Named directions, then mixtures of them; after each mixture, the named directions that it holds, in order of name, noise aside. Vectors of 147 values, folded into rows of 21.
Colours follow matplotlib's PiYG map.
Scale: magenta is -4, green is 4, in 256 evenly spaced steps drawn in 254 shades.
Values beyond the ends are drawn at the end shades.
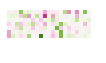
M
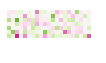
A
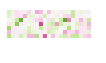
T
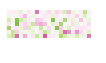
A, M, T.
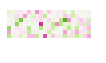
T.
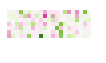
M.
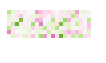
M, T.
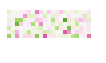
A, T.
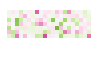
A, M, T.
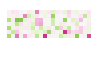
A, T.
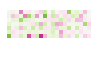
M, T.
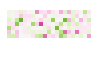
A, M, T.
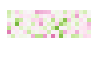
M, T.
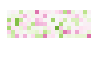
A, M, T.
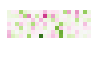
M.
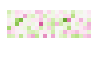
T.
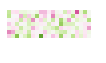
A, M, T.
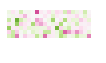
A, M, T.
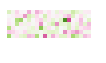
T.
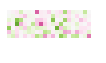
A, M, T.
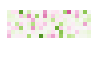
M.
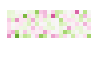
A, M.
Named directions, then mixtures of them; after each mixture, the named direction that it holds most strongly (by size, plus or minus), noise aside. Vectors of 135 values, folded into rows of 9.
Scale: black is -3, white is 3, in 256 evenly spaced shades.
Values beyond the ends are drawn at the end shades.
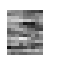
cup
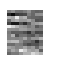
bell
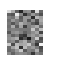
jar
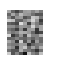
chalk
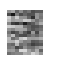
bell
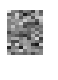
jar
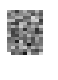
chalk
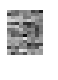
cup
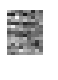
bell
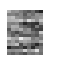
cup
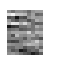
bell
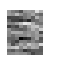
cup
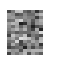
chalk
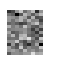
jar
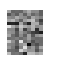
chalk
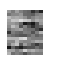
cup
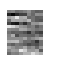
bell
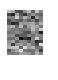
jar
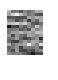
bell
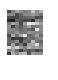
cup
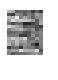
cup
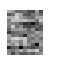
cup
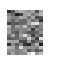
jar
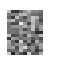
chalk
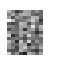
chalk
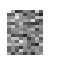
jar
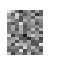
jar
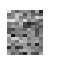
cup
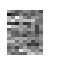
bell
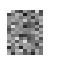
jar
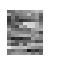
cup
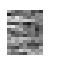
cup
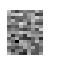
chalk
